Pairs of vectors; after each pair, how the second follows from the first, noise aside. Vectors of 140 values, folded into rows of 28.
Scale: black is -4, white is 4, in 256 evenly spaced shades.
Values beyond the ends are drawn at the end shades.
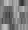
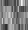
negated.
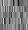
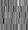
negated, partly zeroed.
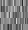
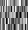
reversed, negated, scaled up.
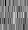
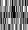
reversed, negated, scaled up.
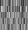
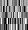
reversed, scaled up.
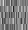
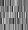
negated.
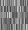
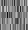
negated.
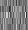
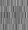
negated, shrunk.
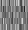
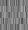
negated, shrunk.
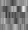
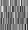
shuffled.
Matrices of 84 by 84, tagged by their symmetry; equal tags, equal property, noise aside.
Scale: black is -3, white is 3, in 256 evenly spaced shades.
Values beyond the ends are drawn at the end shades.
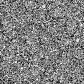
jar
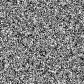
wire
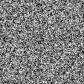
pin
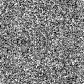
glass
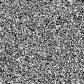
wire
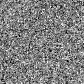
pin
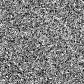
jar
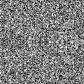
glass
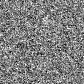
wire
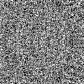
glass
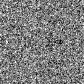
glass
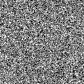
wire
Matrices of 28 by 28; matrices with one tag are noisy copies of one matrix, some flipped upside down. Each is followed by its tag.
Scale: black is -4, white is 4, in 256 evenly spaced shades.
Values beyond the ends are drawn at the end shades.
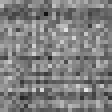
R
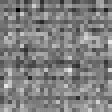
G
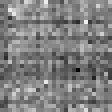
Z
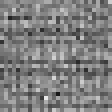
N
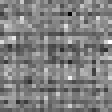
G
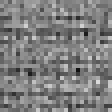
N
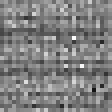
N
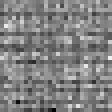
G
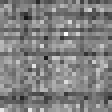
R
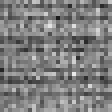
N
